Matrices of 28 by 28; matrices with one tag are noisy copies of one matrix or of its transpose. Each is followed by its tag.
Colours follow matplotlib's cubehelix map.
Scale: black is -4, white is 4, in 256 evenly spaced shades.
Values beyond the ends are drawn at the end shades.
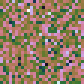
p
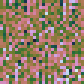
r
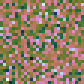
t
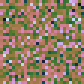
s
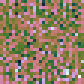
r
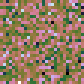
s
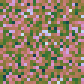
p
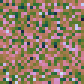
t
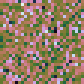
p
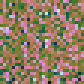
t
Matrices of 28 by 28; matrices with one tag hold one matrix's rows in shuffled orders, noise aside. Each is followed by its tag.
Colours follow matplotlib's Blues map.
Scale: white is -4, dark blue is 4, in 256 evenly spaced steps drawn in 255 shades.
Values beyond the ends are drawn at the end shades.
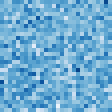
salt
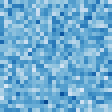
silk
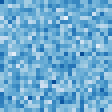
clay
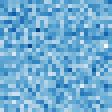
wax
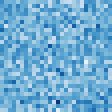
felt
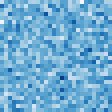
silk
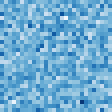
clay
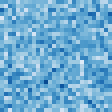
silk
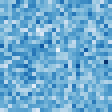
salt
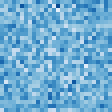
felt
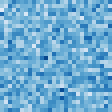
silk
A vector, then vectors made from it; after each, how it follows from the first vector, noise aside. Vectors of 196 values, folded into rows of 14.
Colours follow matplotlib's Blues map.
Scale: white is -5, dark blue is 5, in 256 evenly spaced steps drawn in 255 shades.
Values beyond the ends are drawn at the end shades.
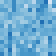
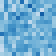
wrapped around, negated.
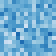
wrapped around, negated.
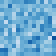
wrapped around, negated.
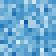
wrapped around, negated.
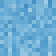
negated, shrunk.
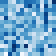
reversed, scaled up.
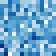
reversed, negated, scaled up.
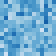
reversed.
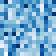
reversed, scaled up.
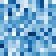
reversed, negated, scaled up.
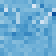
wrapped around, negated, partly zeroed.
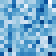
scaled up.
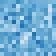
wrapped around, negated.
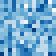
scaled up.
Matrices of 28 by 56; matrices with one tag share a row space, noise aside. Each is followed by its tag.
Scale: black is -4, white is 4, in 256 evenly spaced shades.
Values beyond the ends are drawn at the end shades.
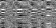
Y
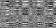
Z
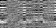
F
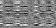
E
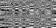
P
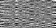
P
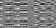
E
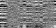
F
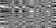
P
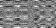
E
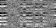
F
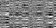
Z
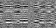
E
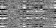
F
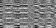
E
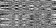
P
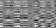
E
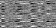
Y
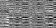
Z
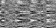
Y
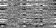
F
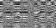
E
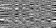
P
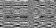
E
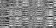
Z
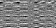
E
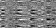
Y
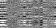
F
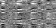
Y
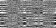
F
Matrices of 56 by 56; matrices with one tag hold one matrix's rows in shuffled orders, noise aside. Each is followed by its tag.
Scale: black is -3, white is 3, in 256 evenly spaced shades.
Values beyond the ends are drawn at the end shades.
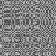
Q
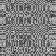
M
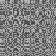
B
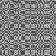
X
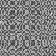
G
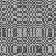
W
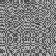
B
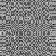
M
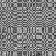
W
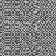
Q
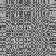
M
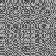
B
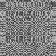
M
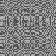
B
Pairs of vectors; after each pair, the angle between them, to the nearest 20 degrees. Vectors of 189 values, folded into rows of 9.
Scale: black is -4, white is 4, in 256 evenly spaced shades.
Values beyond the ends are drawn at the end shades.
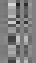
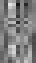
40 degrees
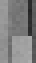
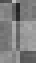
100 degrees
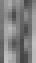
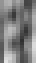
20 degrees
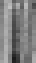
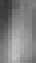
120 degrees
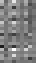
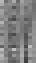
60 degrees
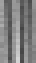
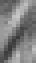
80 degrees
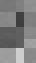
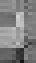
160 degrees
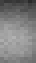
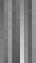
80 degrees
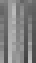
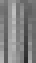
20 degrees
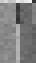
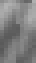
100 degrees
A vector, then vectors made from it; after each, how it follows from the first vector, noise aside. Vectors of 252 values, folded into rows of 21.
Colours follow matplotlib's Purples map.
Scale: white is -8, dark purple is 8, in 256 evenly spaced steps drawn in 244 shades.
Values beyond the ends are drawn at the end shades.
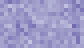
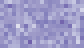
negated.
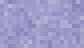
shrunk.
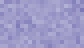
shrunk.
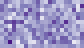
wrapped around, negated, scaled up.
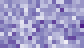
wrapped around, negated, scaled up.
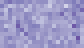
copied.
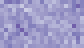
copied.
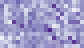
reversed, negated, scaled up.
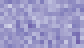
copied.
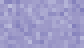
shrunk.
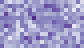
negated, scaled up.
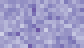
wrapped around.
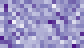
reversed, scaled up.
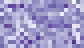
negated, scaled up.
